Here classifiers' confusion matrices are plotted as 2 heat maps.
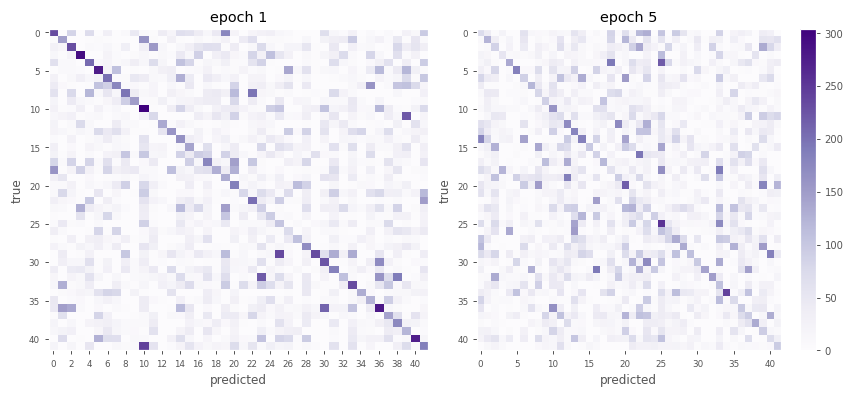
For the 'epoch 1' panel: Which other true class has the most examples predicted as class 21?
33
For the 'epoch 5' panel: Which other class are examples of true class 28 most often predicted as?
39
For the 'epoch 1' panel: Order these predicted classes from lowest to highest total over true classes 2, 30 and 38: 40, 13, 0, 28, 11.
13, 0, 40, 28, 11
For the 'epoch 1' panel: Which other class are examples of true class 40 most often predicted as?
5
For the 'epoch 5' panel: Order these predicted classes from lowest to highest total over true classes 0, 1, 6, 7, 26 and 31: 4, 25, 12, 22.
12, 4, 22, 25
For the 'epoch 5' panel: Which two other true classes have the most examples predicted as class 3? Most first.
18, 11
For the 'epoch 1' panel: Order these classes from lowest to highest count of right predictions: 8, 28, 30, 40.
28, 8, 30, 40
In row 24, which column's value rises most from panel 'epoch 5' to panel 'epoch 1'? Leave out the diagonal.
19
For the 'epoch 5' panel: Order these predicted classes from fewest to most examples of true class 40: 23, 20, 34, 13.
34, 20, 23, 13
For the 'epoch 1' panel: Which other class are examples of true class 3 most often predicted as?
24
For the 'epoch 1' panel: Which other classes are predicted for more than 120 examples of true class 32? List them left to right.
23, 36, 38
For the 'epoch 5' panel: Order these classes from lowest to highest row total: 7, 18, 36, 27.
7, 36, 18, 27
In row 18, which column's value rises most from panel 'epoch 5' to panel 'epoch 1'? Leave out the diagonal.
20
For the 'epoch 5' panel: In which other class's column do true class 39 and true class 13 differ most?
22
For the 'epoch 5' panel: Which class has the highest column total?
25
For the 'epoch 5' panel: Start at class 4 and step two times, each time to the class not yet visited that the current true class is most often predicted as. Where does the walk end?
33
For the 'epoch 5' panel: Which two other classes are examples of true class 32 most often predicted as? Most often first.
2, 19
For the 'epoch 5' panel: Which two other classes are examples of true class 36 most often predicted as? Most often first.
10, 22
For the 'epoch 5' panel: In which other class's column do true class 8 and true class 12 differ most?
23
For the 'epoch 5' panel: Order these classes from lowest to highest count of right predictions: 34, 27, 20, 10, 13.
27, 10, 13, 20, 34
